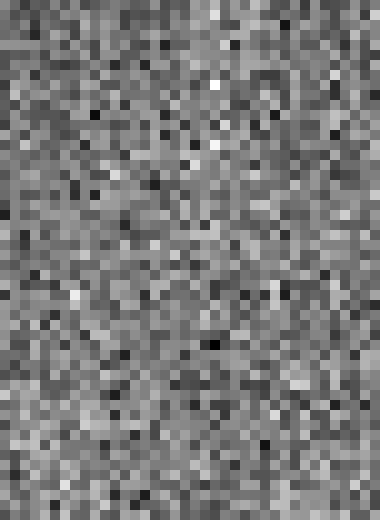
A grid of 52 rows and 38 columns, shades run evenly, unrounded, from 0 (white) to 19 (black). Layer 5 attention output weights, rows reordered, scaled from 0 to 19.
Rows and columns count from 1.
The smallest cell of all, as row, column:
9, 22
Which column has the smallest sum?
21
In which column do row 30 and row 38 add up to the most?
1
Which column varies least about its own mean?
32
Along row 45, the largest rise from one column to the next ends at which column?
27
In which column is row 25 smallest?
16
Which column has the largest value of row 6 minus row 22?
35
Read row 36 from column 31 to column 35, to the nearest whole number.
9 8 13 7 10
